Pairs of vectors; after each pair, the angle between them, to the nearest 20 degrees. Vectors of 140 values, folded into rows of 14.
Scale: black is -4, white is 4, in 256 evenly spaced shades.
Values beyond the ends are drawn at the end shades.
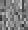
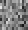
40 degrees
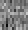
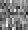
160 degrees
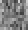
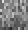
100 degrees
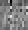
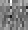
160 degrees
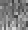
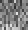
40 degrees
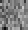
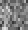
140 degrees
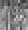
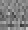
80 degrees
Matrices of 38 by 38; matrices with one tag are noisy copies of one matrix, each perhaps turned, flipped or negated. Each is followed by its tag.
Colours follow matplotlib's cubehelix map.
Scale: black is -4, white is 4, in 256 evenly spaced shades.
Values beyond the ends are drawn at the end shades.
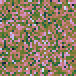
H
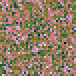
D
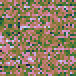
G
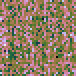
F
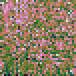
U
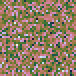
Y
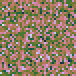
D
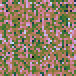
F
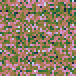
F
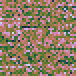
G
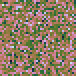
H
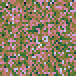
D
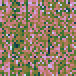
G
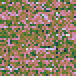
G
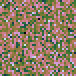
Y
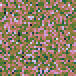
Y
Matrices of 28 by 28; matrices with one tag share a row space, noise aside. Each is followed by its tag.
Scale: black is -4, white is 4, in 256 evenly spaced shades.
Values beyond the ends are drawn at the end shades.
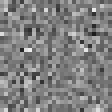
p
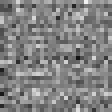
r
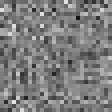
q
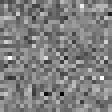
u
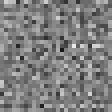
u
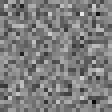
p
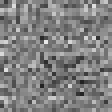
q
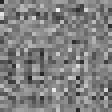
r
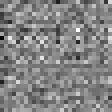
r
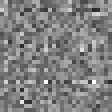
p
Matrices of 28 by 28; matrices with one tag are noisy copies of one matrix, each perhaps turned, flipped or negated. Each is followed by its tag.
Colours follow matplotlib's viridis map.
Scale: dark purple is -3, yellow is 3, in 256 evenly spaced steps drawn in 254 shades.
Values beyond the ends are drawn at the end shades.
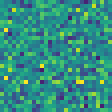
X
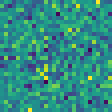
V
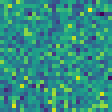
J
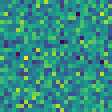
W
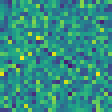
X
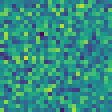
V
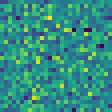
X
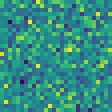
W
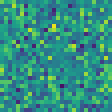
X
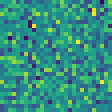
X
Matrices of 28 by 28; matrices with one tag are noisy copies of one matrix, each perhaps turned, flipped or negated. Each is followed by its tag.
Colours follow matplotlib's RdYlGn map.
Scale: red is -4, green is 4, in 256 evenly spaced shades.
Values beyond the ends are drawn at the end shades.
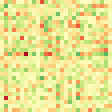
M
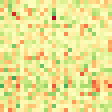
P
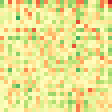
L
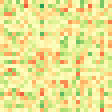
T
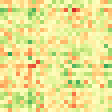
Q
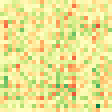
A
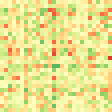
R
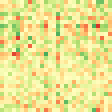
P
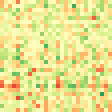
P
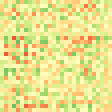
A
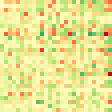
L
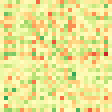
M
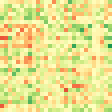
Q
